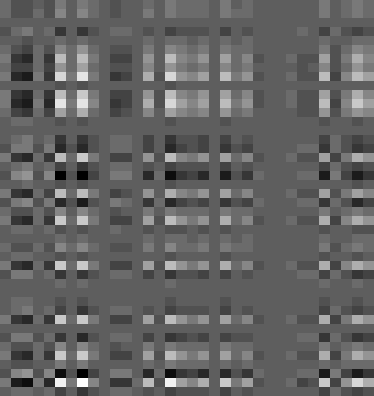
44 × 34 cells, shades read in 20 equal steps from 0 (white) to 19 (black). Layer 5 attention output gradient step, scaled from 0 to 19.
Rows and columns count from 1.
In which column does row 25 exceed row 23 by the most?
3
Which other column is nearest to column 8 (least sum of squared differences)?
6
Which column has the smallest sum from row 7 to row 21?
8
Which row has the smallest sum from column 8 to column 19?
43
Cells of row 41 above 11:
21
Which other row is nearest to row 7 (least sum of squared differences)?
11
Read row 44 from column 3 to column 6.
11 12 11 14
